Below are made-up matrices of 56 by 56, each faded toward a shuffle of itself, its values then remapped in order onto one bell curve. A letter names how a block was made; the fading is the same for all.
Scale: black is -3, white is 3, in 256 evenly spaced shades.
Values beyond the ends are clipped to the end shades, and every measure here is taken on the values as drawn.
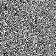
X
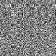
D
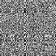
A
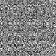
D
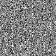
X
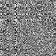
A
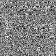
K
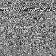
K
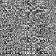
A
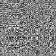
A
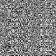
A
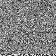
K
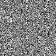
X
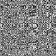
A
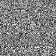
K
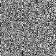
X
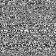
K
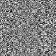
D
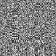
D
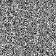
X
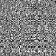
A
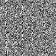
X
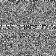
K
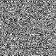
K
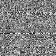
K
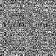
D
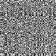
D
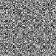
A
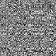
A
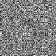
D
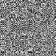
D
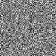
D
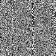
X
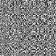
A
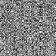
D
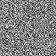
D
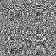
D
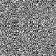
D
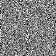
X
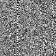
X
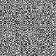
A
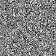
X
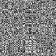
D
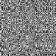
A
